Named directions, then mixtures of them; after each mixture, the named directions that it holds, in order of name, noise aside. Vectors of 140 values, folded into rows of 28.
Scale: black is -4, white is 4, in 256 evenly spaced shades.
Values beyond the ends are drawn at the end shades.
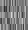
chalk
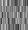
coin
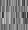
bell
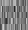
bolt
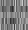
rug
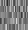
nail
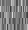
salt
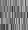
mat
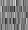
bolt, rug, salt.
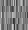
bell, rug, salt.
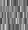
coin, nail.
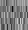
mat, nail, rug.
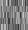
bell, coin.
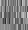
bell.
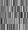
mat, nail.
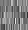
bell, mat.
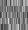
coin, mat.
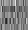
bolt, rug.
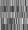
chalk, mat, rug.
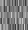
chalk, coin.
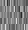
coin, nail.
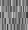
salt.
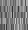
mat, salt.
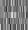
chalk, salt.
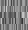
bell, chalk.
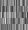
bell, rug.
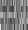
chalk, rug.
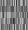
bell, rug.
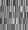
nail.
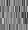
bell, nail.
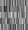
chalk.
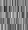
chalk.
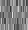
mat, salt.
